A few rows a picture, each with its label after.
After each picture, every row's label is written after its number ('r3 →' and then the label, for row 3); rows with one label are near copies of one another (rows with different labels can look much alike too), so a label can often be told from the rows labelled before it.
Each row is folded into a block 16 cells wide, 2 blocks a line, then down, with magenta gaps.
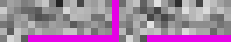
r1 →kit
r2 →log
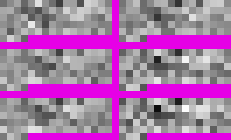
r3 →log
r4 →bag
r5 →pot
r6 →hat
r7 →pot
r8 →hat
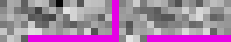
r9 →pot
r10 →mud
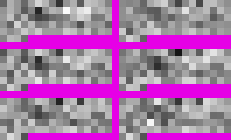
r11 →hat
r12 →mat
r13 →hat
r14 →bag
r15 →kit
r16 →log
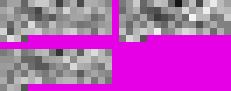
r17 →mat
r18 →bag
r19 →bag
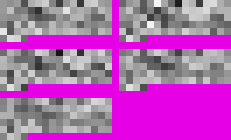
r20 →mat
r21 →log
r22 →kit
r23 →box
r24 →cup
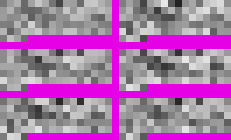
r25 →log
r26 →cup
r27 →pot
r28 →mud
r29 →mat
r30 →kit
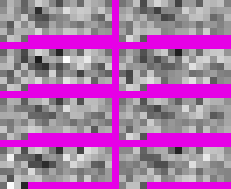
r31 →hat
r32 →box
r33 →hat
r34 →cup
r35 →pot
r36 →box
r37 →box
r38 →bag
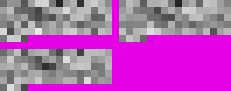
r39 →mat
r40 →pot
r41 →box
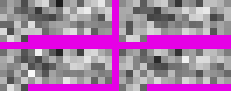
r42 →cup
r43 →mud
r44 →log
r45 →hat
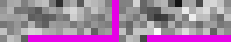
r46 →pot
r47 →bag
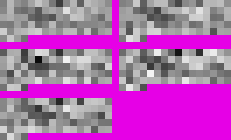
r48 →pot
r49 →mud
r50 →hat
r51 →log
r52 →pot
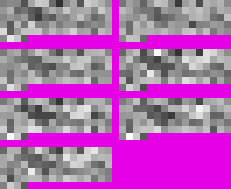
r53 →mat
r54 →kit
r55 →mud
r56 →log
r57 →mud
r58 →mud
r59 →log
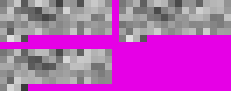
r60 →box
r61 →box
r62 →box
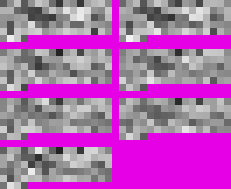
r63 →mud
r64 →mud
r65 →kit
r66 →pot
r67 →cup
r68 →kit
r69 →log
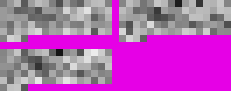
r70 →mud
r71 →kit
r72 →bag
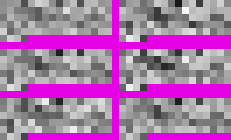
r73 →mat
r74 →kit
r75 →kit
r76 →box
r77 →cup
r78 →kit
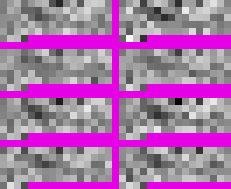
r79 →bag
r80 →box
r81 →cup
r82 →kit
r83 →bag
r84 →bag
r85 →box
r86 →mat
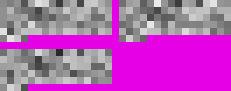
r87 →mat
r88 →log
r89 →kit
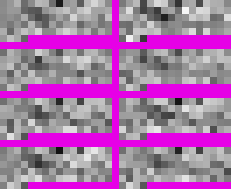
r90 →bag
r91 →box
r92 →hat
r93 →cup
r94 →kit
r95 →pot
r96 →bag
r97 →kit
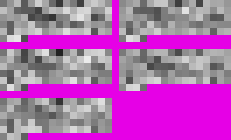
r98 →mud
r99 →mat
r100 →cup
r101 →mud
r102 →cup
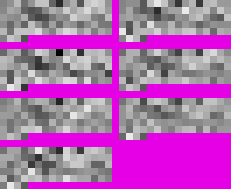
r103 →bag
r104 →mat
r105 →kit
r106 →log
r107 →bag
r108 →box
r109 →log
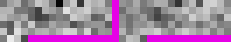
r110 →kit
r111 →bag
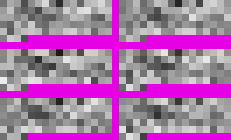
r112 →cup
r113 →bag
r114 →pot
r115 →cup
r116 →bag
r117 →mat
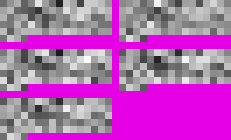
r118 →log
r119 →log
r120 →cup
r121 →hat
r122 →hat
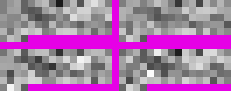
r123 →bag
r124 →kit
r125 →mud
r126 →log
